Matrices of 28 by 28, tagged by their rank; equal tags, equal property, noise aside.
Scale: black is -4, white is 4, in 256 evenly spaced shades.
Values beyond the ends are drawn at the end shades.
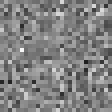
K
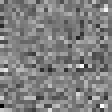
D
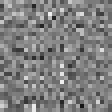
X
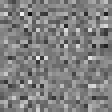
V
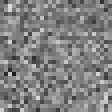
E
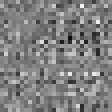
V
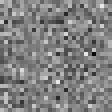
K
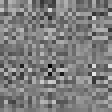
V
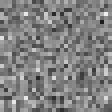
E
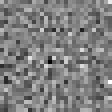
K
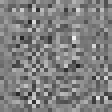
X
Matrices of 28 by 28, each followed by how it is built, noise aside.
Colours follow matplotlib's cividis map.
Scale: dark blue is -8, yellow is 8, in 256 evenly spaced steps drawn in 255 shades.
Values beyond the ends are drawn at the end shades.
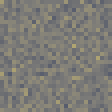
noise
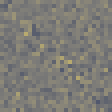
banded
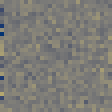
uneven columns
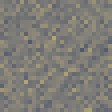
Hankel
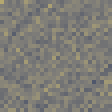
Hankel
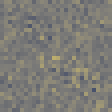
banded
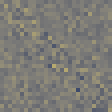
banded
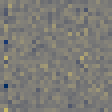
uneven columns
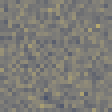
noise
